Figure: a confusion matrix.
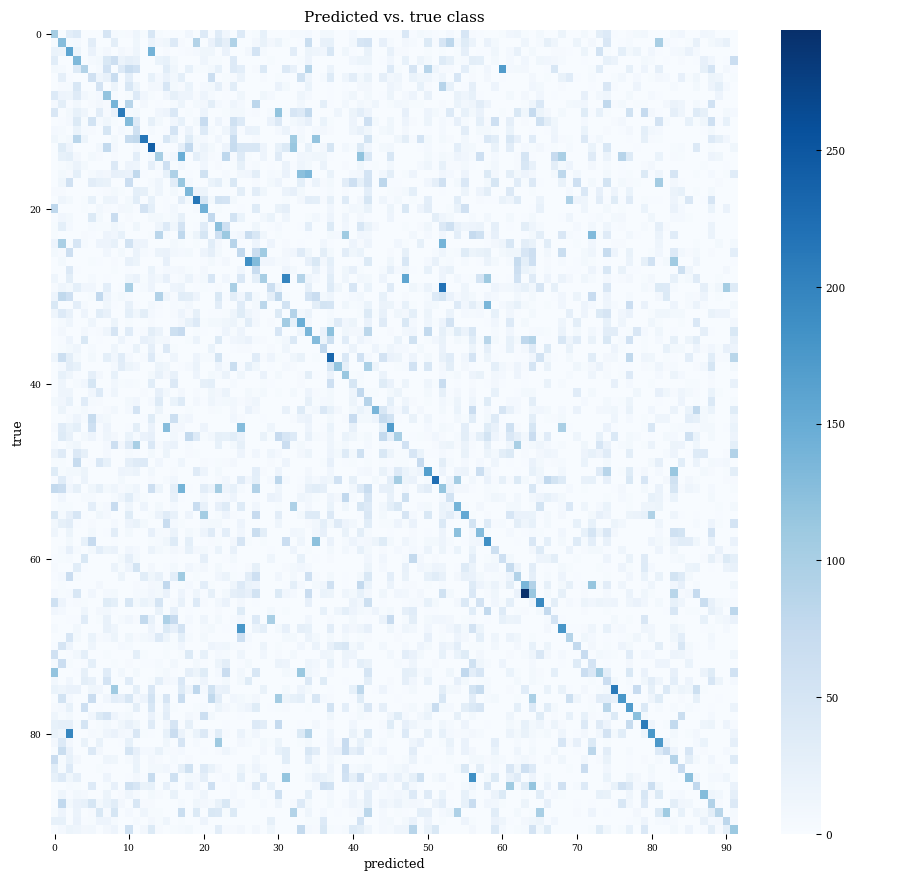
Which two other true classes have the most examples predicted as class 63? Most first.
64, 35
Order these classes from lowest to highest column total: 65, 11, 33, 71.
71, 65, 33, 11
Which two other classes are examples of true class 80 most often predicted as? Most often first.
2, 34
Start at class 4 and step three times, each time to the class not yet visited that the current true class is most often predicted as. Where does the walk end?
91
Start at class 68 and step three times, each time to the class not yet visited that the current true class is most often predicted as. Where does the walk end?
31
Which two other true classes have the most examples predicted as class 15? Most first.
45, 67
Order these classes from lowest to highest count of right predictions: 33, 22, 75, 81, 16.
16, 22, 33, 81, 75
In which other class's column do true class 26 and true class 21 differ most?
27
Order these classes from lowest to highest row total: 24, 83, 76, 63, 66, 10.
83, 66, 24, 63, 10, 76
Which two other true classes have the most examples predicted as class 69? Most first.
19, 76
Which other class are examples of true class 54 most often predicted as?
32
